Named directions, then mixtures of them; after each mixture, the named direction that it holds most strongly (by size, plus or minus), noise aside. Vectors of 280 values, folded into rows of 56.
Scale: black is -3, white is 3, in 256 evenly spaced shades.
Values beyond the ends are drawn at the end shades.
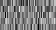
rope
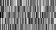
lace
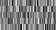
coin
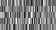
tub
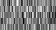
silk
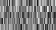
coin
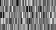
silk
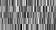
coin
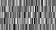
tub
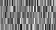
coin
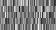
rope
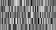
tub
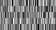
rope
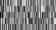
lace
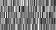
rope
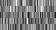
lace
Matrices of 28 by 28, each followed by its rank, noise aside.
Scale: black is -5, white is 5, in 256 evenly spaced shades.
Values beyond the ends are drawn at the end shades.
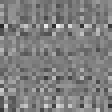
two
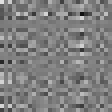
two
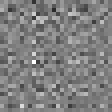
three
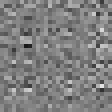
four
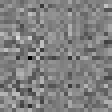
four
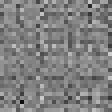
four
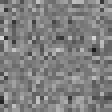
four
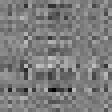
three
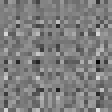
two
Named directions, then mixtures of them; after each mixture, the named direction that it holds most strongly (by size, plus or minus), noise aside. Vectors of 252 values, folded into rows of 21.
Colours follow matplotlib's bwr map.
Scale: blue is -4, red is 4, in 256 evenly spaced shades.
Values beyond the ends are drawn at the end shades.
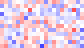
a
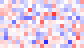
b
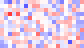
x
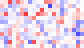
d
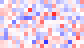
b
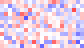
a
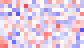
x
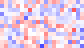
a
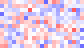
a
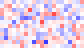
b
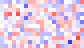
x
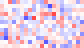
b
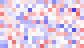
a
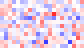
b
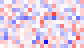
b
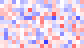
b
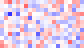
x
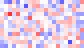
x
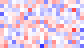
a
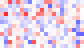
d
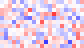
b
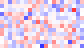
a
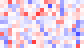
d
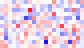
b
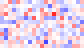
b
